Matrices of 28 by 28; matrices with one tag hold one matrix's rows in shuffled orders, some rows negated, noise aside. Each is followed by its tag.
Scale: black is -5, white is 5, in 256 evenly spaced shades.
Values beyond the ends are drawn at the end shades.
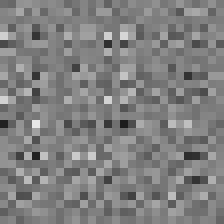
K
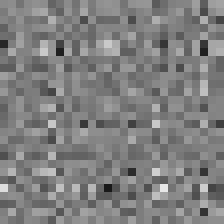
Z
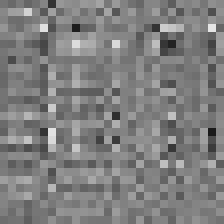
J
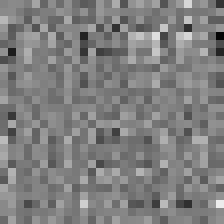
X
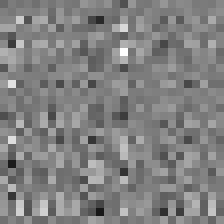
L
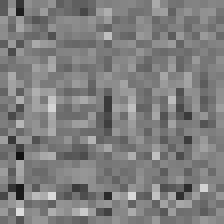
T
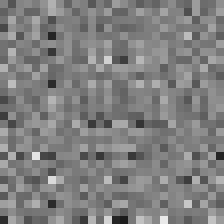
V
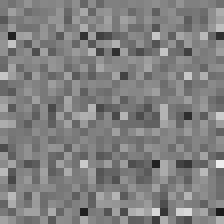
X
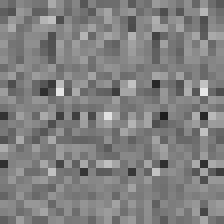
Z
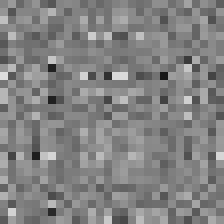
V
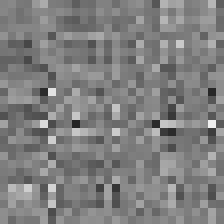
J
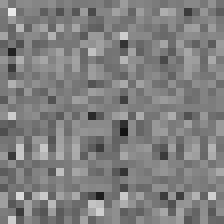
L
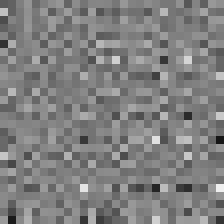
X
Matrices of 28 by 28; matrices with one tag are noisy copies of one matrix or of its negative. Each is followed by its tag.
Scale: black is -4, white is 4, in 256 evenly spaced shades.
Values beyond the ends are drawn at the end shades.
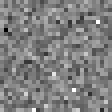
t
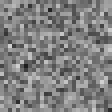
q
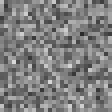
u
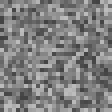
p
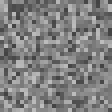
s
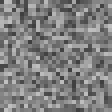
u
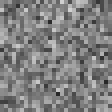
q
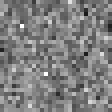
s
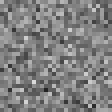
q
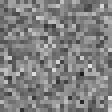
t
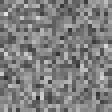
q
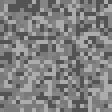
s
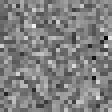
t
